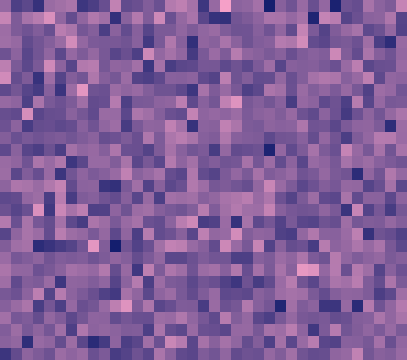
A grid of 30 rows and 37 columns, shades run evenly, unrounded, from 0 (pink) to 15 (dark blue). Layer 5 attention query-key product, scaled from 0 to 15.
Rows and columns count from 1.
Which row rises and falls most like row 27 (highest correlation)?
12
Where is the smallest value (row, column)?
1, 21
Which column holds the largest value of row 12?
32
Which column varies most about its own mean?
6
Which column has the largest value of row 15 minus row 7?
33
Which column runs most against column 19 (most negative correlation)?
34
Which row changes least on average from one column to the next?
22
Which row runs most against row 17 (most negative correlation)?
24
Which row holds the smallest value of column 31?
5
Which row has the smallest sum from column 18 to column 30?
23
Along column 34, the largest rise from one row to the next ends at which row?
8
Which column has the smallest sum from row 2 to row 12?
28
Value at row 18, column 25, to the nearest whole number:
3
